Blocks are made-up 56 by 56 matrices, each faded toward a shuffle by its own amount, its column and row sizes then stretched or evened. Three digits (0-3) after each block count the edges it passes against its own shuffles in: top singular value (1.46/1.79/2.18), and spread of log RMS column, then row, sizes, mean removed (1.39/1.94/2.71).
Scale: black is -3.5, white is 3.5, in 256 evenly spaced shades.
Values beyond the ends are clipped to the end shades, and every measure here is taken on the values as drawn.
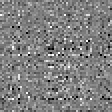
2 2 2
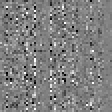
1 3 1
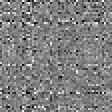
3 2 2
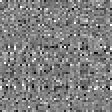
3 0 2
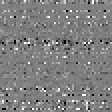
0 1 3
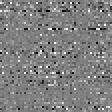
0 1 3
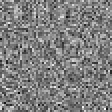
2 0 1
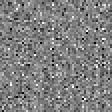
2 1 1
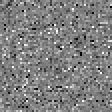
0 0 1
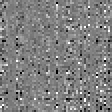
0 3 1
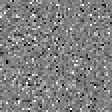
1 1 0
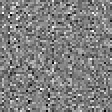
2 2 0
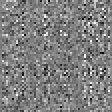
2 3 1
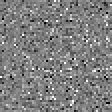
1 1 0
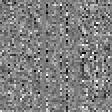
0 3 1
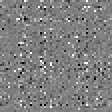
1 2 2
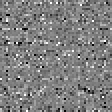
0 2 3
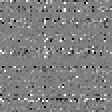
0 1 3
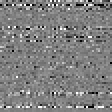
3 0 3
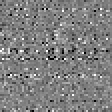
2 1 3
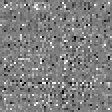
1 1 2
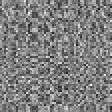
3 2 0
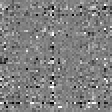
2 2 2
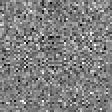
2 1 1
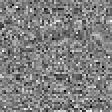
2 0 1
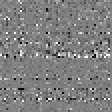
0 2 3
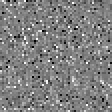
0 0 1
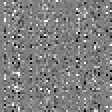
0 3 1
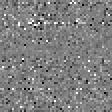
0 0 2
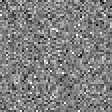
2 0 0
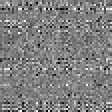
3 1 3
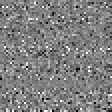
1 0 2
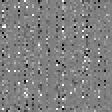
0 3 1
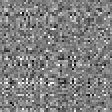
3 1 2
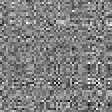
3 2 2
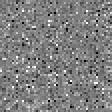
1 2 1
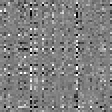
3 3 2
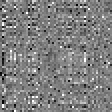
3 2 0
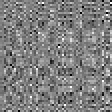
3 3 0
